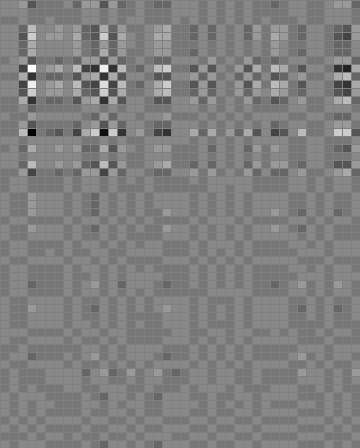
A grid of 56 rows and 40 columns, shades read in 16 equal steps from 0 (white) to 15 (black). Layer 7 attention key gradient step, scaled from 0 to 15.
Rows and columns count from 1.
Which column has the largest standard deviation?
4
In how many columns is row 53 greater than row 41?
13
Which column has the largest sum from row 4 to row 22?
39
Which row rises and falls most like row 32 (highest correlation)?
35
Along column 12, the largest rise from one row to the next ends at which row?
10
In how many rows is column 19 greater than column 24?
23
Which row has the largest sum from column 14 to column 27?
17
